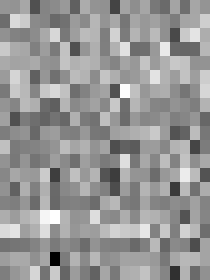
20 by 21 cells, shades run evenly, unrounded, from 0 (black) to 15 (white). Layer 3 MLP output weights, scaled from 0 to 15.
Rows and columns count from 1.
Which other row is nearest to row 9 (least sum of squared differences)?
15
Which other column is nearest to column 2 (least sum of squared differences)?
3
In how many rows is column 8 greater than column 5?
8
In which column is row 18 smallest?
20
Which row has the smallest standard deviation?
5
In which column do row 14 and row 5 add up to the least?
12
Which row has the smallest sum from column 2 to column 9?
9
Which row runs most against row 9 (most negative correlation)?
7
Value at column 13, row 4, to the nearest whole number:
13
